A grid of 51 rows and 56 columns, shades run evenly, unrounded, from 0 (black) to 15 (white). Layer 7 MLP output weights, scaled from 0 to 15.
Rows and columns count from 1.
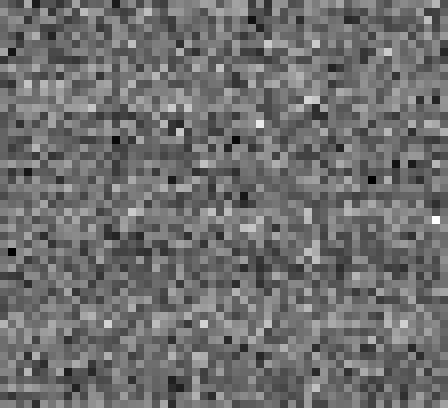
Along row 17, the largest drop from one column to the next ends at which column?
24
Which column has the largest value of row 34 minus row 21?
52
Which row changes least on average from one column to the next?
48
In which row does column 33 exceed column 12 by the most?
16
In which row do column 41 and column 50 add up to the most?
14
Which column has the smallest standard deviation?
37
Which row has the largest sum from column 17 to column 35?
27
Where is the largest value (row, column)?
28, 55
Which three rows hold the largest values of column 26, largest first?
41, 21, 45
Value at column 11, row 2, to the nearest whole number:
11
